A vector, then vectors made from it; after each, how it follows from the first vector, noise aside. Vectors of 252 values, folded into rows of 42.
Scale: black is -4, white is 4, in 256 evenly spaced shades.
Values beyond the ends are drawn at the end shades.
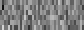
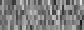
reversed.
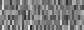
sign-scrambled.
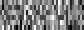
scaled up.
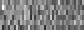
sign-scrambled.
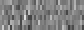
partly zeroed.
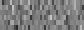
partly zeroed.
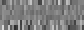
partly zeroed.
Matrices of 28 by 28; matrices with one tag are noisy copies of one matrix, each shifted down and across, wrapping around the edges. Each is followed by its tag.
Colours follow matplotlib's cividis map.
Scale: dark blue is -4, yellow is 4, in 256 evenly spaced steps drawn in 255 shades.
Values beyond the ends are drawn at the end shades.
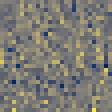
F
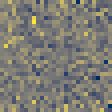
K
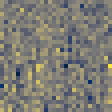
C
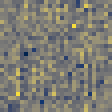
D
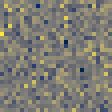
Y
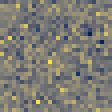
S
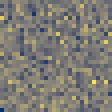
S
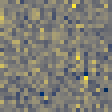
F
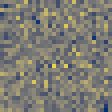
S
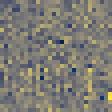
K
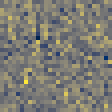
F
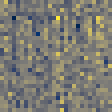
C
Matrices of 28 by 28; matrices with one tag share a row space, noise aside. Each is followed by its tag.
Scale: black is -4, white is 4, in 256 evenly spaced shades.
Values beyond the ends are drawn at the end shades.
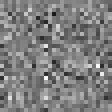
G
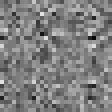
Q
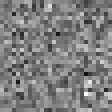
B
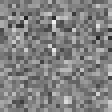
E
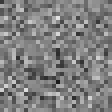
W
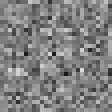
E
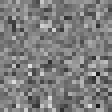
E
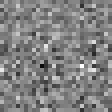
Q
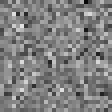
B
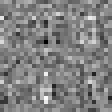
Q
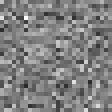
W
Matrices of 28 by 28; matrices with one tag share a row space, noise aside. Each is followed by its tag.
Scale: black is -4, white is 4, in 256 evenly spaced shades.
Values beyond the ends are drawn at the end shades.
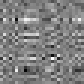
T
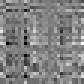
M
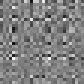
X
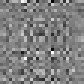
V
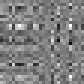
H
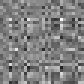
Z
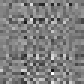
V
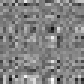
T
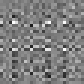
X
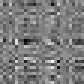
T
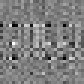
X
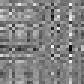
H
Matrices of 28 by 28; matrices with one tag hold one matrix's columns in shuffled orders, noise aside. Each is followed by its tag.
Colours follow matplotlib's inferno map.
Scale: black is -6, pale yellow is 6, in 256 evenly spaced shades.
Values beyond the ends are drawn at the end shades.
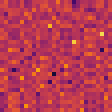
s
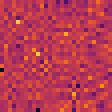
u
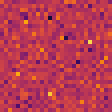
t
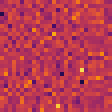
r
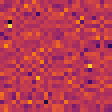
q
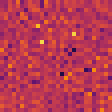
s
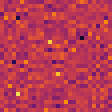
t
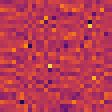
q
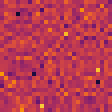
r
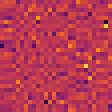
q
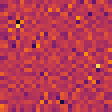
q
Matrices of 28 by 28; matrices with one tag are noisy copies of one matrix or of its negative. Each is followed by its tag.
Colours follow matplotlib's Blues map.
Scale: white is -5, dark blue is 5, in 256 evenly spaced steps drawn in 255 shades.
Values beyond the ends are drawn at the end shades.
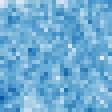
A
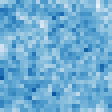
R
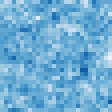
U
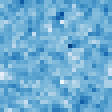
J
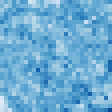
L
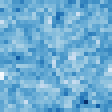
J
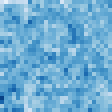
A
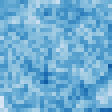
L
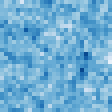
U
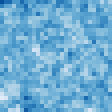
A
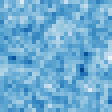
U
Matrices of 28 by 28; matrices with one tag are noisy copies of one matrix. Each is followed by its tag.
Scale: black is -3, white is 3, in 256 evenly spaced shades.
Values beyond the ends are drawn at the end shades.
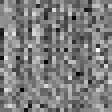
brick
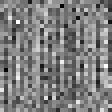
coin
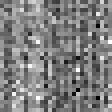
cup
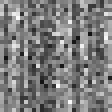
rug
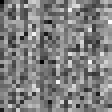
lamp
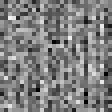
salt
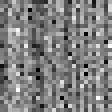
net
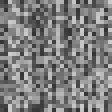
net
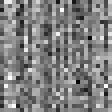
brick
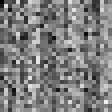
lamp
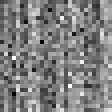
lamp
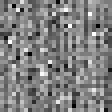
salt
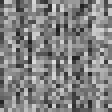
brick
